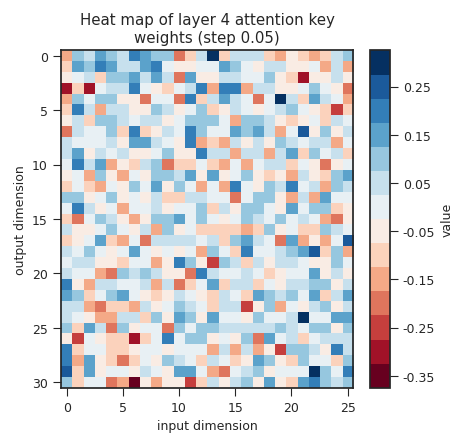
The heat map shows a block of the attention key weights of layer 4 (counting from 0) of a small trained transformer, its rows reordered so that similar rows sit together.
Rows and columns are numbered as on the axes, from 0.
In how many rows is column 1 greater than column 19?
16
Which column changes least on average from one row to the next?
4
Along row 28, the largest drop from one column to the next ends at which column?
1
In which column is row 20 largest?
12
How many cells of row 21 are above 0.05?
4
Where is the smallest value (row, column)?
30, 6
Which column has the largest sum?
22
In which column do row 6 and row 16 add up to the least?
15
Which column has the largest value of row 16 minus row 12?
23
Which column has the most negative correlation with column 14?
25
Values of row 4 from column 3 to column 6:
0.1 0.1 -0.05 -0.05
